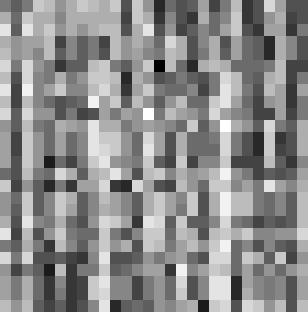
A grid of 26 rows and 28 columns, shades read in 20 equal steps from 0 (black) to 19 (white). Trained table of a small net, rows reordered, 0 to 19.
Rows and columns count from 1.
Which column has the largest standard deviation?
15
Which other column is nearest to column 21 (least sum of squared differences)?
10
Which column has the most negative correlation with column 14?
24
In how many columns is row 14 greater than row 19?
8
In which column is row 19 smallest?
13
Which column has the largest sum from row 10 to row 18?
21
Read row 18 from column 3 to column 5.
15 7 10
